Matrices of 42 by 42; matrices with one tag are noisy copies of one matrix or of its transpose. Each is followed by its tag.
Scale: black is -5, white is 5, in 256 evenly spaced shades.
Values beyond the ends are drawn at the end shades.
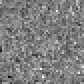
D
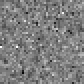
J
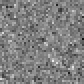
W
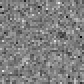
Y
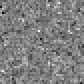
Y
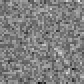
W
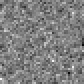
W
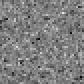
J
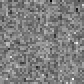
D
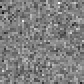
Y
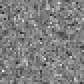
Y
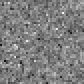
J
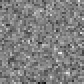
W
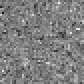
Y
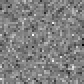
W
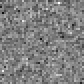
Y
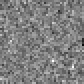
W
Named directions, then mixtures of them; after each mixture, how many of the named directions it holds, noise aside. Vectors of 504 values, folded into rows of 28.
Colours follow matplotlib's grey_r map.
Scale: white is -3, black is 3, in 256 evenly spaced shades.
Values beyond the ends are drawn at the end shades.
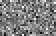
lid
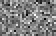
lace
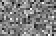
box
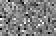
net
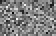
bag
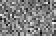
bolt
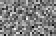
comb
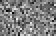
three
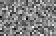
one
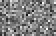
two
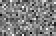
one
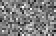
four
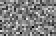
one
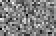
three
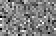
one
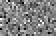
one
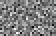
one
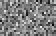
two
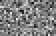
three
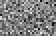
three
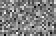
four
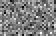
four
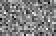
four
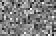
one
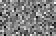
two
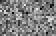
two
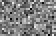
one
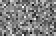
one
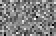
two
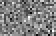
two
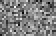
three
